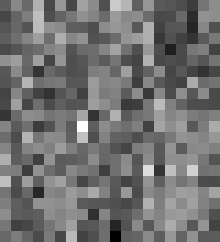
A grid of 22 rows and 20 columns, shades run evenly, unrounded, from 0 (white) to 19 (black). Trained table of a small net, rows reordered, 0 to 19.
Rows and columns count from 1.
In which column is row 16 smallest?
14
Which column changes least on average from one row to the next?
16
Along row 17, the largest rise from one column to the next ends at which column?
2
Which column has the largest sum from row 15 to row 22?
11
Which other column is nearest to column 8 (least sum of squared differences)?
20
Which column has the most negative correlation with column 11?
7
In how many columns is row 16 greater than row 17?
6
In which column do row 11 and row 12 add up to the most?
9
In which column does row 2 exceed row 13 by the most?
18
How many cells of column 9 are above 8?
18
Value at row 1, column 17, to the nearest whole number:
13
